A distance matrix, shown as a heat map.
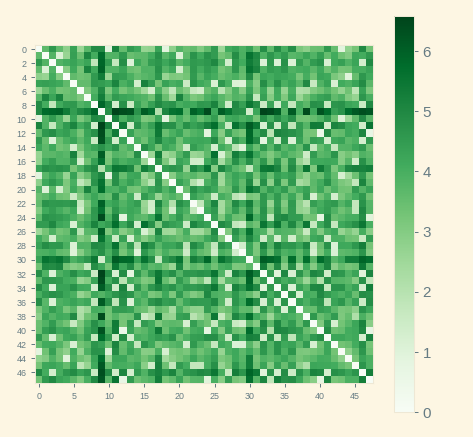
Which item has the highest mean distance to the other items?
9
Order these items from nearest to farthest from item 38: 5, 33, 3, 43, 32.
33, 43, 32, 3, 5
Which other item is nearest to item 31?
7
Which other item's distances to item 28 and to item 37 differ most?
35
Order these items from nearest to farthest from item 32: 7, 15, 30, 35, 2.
2, 15, 7, 35, 30
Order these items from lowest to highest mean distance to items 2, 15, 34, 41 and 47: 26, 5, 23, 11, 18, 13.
13, 11, 26, 18, 23, 5
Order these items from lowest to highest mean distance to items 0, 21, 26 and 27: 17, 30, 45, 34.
45, 34, 17, 30
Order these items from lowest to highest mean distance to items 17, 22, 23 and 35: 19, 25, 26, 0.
19, 26, 0, 25
